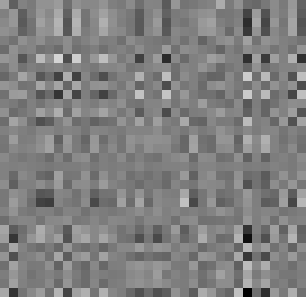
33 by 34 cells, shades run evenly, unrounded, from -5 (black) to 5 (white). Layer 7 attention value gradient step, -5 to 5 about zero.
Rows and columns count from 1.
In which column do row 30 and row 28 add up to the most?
28
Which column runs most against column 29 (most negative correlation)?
3
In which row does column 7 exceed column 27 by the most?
7
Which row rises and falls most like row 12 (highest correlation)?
8
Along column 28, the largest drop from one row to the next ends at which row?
33
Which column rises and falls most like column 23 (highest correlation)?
27
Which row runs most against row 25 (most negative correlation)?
26
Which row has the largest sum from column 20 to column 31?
16
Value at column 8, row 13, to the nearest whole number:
-1
